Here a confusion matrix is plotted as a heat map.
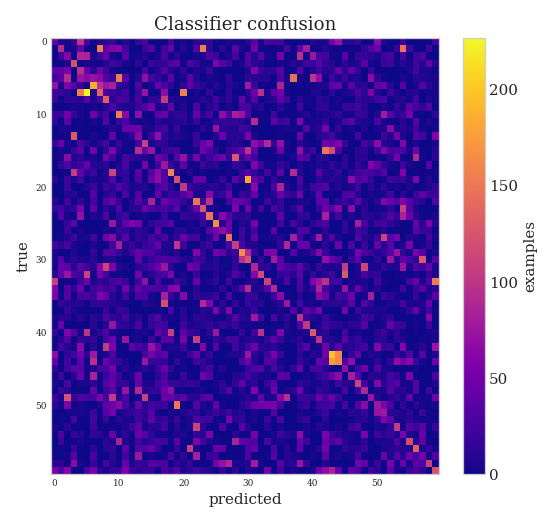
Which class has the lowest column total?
12
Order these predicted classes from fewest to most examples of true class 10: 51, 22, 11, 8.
8, 22, 11, 51
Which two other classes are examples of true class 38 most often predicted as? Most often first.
31, 58
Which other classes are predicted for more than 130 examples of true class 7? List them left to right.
4, 5, 20
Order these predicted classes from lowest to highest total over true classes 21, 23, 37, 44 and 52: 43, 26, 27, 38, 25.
26, 25, 38, 27, 43
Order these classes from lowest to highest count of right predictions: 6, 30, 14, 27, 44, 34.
34, 14, 30, 27, 44, 6
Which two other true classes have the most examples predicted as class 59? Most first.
33, 42
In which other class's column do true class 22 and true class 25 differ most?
24
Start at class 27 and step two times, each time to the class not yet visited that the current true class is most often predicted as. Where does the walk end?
50
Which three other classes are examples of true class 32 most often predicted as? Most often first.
45, 5, 2
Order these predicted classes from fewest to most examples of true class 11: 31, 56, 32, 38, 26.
32, 26, 56, 38, 31
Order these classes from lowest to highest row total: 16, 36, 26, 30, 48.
26, 36, 48, 16, 30
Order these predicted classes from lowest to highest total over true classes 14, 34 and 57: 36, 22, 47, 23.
36, 23, 47, 22
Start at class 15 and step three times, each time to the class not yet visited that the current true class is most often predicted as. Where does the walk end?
17
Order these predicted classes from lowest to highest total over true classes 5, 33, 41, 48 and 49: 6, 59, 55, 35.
55, 35, 6, 59
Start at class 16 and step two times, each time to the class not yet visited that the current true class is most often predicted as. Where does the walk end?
19
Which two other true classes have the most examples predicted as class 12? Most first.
25, 42
